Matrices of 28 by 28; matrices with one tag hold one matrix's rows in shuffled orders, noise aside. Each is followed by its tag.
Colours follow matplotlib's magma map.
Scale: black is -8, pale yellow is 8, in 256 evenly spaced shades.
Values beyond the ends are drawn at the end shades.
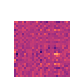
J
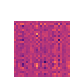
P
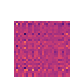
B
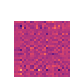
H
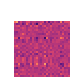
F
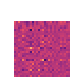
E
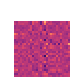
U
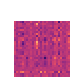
P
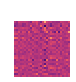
U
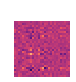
E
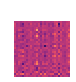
P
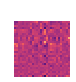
U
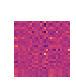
U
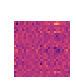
J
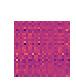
B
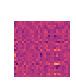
J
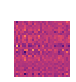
B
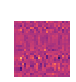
H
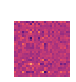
E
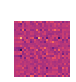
H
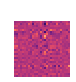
U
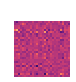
F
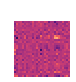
J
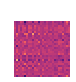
B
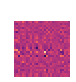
F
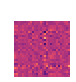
U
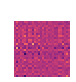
B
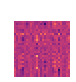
P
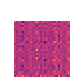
P
